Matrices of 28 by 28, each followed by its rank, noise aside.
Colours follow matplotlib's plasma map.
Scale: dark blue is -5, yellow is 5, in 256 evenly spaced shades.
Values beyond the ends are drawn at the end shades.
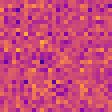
six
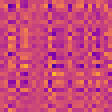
two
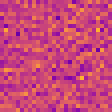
eight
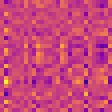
two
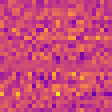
four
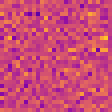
eight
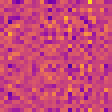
four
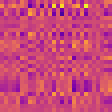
two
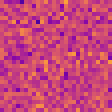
eight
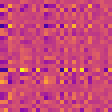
two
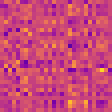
three
